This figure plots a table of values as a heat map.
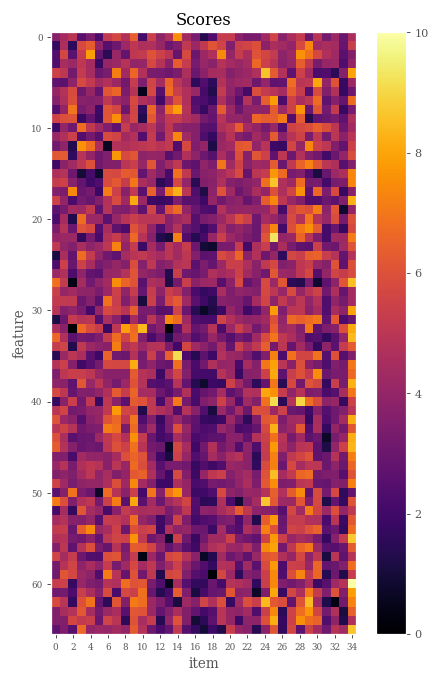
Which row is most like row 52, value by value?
20
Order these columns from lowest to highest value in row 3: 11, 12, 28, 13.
13, 12, 11, 28
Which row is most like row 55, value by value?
45
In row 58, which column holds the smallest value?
18
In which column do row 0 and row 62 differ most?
14
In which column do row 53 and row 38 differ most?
24
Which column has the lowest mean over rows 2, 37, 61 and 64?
16
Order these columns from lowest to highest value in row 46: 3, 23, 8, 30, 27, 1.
23, 30, 1, 3, 27, 8
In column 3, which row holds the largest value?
12
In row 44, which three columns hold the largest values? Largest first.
34, 9, 25
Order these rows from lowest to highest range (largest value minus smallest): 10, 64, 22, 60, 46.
10, 46, 64, 22, 60
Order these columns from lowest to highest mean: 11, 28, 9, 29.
11, 29, 28, 9
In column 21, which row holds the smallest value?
51
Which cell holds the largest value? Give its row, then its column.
60, 34
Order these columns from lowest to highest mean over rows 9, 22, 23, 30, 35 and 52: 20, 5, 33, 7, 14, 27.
5, 33, 20, 27, 7, 14
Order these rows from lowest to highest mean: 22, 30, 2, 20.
30, 22, 20, 2
